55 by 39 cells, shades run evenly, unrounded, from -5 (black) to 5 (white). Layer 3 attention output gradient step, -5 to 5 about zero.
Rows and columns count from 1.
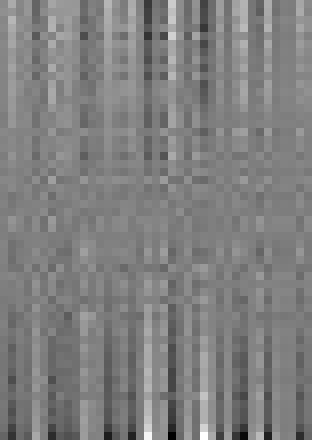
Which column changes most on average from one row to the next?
21
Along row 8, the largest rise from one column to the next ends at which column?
22
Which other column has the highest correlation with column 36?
37
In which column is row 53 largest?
19
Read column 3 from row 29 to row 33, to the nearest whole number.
0 0 0 0 0
